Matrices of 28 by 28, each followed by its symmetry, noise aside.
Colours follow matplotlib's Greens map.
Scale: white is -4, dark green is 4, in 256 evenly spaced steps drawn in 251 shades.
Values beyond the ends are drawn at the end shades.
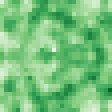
mirrored top to bottom.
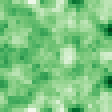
mirrored top to bottom.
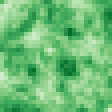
symmetric.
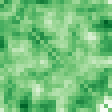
symmetric.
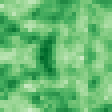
mirrored top to bottom.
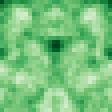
mirrored left to right.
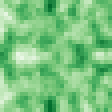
mirrored top to bottom.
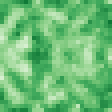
mirrored top to bottom.
